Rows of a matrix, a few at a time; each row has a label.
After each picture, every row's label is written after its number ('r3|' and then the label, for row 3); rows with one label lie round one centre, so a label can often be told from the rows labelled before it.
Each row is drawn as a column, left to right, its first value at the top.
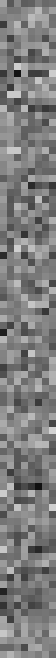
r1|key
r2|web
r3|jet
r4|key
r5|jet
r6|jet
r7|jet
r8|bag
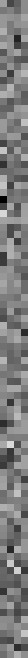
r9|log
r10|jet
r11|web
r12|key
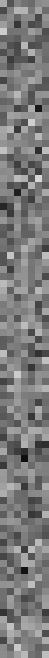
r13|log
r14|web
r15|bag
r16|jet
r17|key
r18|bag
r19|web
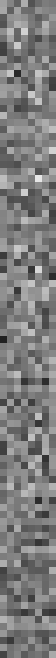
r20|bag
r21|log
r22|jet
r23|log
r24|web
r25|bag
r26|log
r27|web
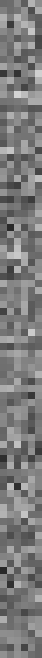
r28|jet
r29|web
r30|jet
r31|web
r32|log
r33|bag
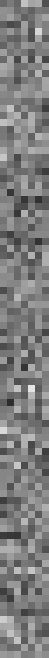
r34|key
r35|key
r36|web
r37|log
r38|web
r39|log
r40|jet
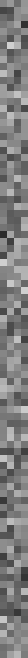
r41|key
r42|web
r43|jet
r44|bag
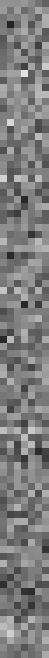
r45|bag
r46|key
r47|bag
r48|log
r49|key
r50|bag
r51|jet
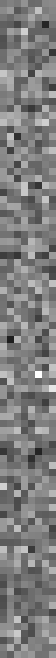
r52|bag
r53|bag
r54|key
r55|log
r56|jet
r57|bag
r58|key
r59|web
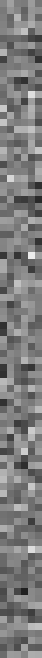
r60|key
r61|bag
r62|log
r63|log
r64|web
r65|web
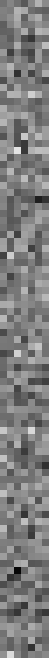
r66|key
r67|web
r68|jet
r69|bag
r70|web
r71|log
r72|log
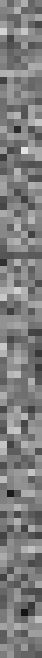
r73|log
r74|bag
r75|bag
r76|log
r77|key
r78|key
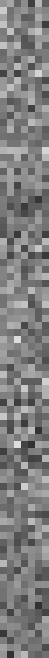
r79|jet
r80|log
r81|jet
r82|web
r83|bag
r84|log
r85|key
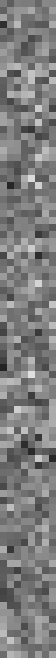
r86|key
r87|jet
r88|jet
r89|bag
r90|bag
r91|key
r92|key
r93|jet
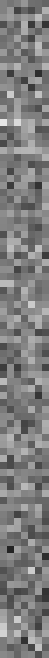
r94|key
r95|jet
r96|key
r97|log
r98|web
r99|jet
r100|key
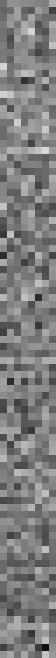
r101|key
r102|web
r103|key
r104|log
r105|log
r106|web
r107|web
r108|log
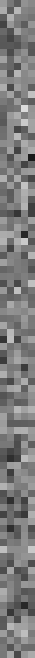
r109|bag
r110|web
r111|bag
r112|key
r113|web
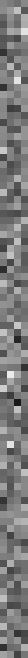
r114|web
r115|jet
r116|bag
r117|log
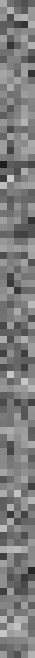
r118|key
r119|bag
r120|key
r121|key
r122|jet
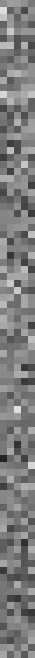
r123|jet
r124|log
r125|bag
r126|log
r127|web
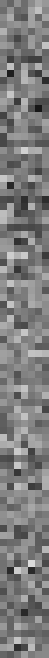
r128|log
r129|jet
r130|web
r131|web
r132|jet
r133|jet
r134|log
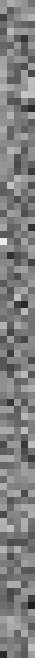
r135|bag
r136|key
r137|log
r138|bag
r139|jet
